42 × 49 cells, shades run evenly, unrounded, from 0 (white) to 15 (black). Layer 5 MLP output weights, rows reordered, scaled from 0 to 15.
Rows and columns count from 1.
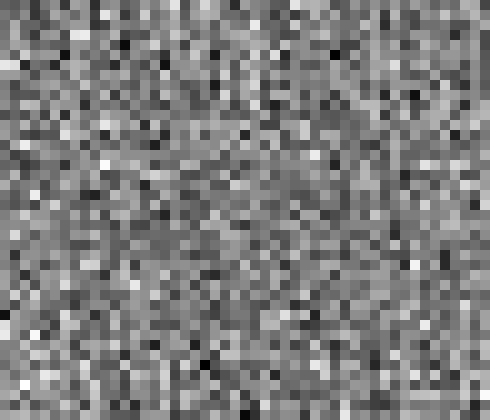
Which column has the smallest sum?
49
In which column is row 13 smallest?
11
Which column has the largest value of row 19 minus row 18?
15
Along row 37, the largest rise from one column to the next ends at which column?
21
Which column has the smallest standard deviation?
36
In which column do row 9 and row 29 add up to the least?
45
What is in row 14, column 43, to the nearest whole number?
8
